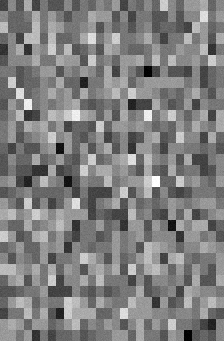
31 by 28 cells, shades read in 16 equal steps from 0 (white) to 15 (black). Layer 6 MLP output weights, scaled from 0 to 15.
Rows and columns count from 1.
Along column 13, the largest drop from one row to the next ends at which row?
12
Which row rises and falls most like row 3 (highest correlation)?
2
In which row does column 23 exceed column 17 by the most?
15
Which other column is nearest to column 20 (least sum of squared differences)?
23
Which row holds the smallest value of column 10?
11
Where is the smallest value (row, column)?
17, 20
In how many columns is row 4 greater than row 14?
10
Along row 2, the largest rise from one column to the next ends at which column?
27
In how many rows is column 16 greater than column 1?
8
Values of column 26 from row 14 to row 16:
9 11 11
